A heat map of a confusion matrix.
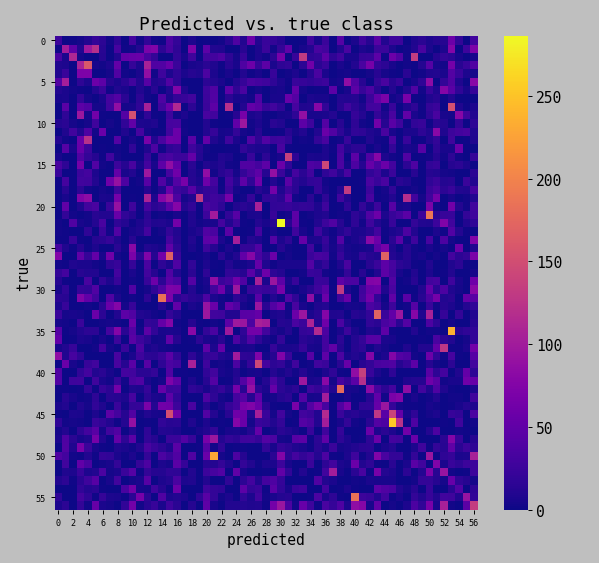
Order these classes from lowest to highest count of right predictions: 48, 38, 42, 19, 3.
38, 48, 42, 3, 19
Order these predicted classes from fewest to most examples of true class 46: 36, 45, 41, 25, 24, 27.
41, 27, 25, 24, 36, 45
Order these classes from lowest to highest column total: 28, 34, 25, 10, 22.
22, 28, 34, 25, 10
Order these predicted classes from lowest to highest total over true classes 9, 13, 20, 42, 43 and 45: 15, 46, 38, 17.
17, 46, 38, 15
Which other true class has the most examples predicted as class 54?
9
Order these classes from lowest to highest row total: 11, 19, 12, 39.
11, 12, 39, 19
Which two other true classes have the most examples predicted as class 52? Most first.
37, 56
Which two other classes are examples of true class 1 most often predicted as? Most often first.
5, 4
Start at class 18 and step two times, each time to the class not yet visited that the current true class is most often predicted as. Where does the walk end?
27
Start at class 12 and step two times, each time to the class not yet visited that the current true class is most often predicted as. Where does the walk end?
3
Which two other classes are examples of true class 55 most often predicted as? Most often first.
40, 11
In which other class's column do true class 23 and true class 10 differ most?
25
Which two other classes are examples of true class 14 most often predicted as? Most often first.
31, 43
